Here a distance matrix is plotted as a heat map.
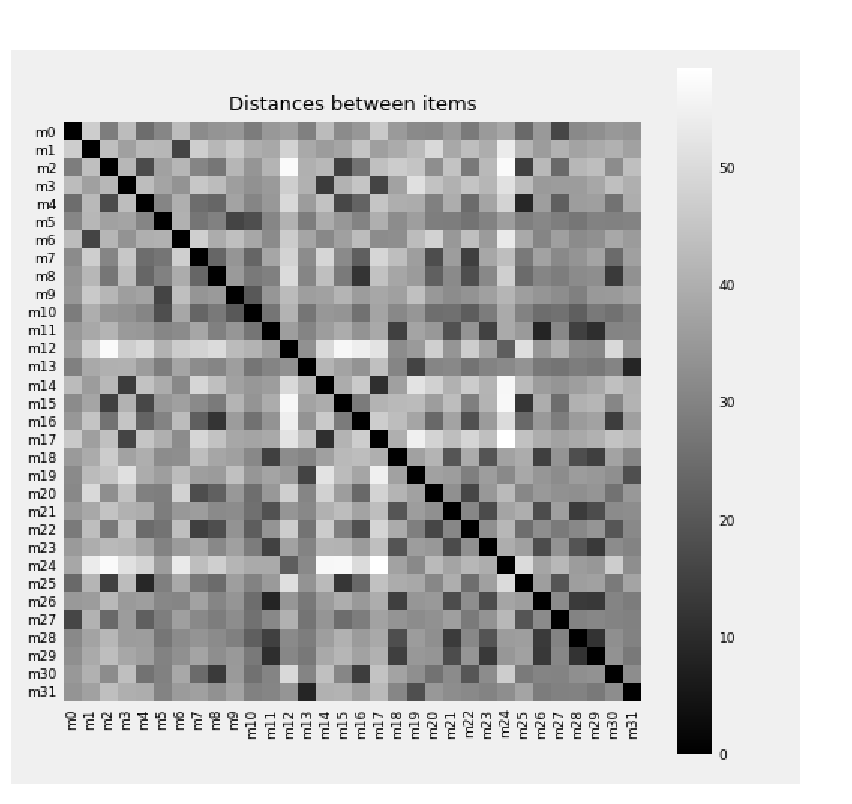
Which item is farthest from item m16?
m12
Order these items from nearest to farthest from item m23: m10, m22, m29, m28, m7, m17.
m29, m28, m10, m22, m7, m17
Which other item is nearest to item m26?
m11
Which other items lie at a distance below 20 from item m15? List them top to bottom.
m2, m4, m25
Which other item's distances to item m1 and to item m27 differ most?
m0
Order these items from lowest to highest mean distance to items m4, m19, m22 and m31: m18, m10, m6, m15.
m10, m15, m18, m6
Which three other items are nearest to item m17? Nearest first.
m14, m3, m6
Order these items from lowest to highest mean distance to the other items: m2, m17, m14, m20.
m20, m2, m14, m17
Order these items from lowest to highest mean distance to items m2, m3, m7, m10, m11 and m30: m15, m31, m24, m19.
m15, m31, m19, m24
